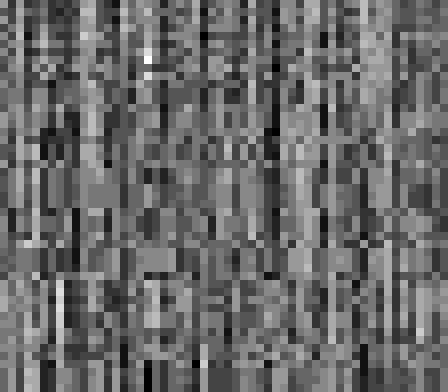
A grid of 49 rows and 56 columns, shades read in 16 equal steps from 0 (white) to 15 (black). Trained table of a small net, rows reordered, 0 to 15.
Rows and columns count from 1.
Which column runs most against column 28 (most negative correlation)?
35
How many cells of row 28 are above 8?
29
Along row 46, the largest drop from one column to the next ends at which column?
26
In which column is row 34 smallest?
39
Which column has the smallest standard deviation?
42
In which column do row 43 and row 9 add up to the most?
21
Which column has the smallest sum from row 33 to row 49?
8
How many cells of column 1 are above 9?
15
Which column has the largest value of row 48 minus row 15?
19
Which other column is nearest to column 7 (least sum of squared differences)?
14
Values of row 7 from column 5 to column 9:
12 8 11 11 12
